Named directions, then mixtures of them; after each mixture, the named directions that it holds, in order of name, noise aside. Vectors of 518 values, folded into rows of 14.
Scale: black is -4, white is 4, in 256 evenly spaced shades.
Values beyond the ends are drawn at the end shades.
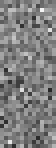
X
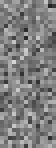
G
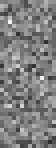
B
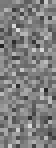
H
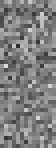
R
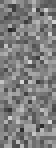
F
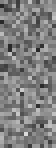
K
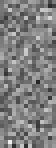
F, G, X.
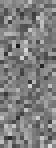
G, R.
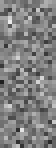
B, F.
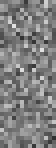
B, H.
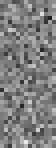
B, F.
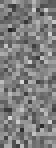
F.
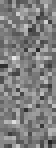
B, K, R.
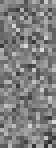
B, H, R.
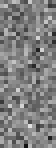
B, F, G.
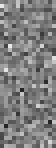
K, X.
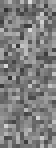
R.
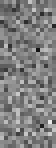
F, K.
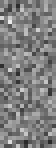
B, K, X.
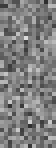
B, G, K.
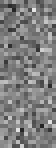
F, H, K.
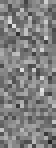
B, H.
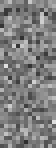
B, R.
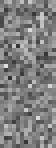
R.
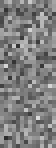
R.
